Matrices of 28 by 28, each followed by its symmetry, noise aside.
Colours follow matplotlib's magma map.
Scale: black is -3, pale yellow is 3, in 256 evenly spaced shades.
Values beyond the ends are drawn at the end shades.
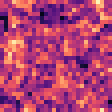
antisymmetric.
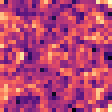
mirrored top to bottom.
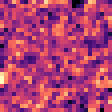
antisymmetric.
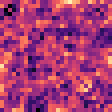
symmetric.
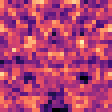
mirrored left to right.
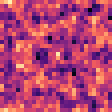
mirrored top to bottom.
